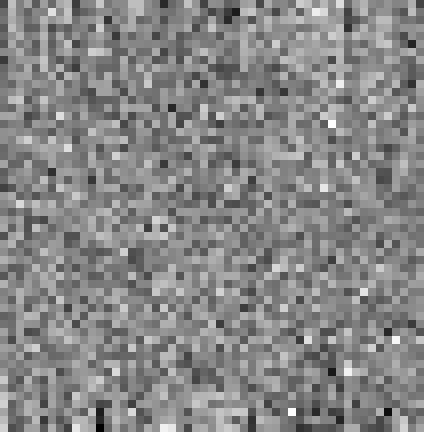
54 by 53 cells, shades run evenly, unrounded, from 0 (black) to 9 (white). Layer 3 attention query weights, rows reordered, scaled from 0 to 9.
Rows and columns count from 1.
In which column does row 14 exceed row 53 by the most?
43
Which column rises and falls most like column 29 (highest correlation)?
30
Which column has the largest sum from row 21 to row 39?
41
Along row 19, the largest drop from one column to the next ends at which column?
10
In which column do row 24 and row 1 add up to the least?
1
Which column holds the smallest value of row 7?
21
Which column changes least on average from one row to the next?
11
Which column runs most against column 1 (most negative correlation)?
6
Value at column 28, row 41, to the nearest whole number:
2
